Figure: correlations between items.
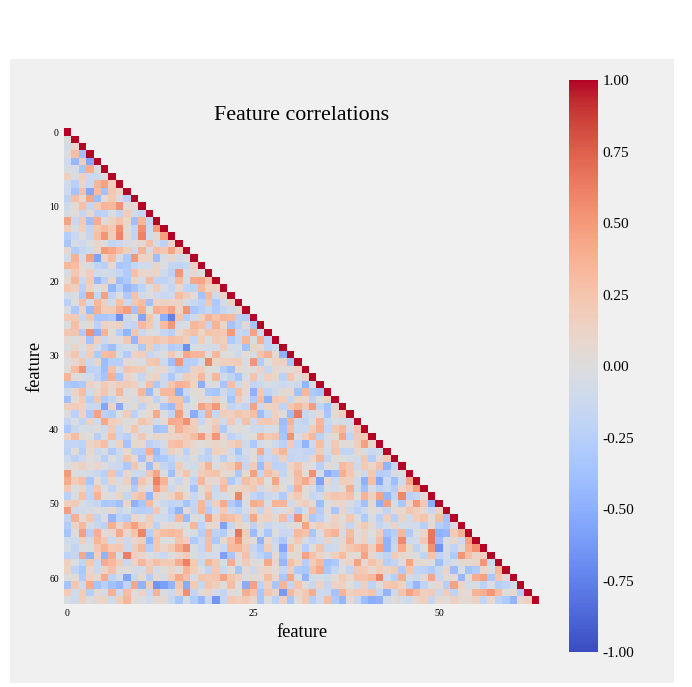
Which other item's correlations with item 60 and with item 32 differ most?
42
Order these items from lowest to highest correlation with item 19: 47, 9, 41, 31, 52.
47, 41, 9, 52, 31
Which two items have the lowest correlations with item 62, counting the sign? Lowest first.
29, 43
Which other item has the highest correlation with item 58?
16
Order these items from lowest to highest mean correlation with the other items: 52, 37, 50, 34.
50, 34, 52, 37
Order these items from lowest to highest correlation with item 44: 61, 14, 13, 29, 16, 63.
13, 14, 16, 63, 29, 61
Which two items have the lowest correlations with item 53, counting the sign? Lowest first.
21, 60
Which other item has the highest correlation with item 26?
14
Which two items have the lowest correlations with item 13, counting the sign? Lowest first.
61, 25
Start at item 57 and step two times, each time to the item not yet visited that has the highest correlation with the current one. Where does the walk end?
24
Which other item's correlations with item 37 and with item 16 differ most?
5
